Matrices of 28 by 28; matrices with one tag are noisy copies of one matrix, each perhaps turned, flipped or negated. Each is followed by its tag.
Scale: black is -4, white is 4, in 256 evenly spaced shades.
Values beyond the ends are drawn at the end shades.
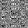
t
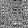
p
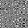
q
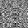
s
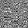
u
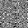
s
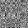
s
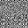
q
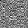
u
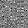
u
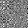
q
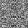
t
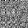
s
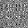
u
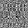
u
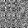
s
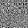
q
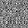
u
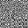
q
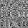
t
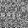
s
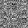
t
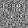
u
